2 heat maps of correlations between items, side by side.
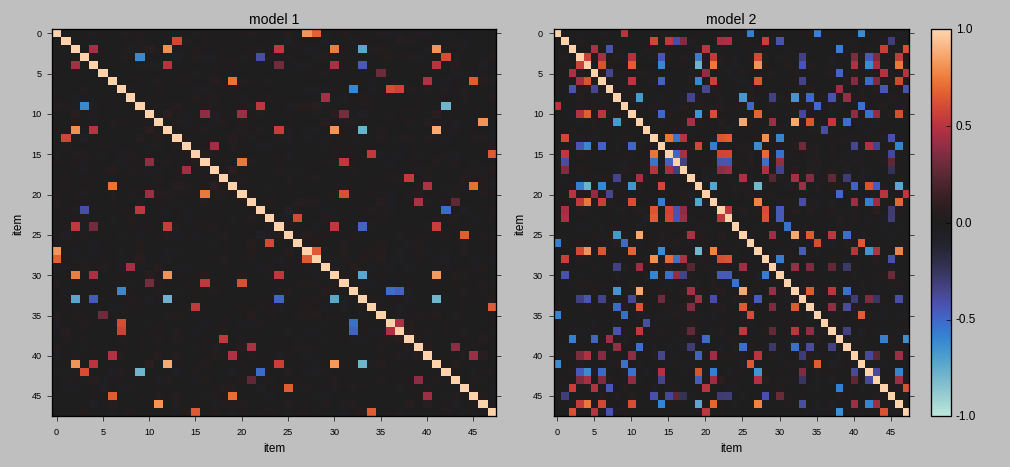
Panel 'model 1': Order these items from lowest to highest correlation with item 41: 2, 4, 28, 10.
28, 10, 4, 2
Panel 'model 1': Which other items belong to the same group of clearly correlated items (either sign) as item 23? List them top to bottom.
26
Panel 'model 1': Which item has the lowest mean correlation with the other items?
33
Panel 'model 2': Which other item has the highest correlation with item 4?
27
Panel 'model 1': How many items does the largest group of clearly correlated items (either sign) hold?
7
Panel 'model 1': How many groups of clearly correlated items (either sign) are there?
16
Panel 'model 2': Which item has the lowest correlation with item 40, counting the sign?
19
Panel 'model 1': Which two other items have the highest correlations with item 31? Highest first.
20, 16
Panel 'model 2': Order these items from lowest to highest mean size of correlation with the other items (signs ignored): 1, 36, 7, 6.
36, 7, 1, 6
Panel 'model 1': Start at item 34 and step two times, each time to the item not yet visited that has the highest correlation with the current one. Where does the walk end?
15
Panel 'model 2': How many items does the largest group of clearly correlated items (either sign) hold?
13
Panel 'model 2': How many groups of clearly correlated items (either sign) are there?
7
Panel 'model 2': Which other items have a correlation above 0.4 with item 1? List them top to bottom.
13, 15, 22, 23, 28
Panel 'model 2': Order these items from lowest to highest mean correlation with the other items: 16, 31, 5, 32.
16, 31, 5, 32
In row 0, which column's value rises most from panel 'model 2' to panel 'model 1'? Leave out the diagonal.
27
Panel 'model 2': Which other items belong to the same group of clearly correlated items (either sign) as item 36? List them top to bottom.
12
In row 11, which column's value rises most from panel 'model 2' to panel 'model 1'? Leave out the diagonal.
46
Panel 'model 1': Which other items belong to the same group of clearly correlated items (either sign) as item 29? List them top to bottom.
8
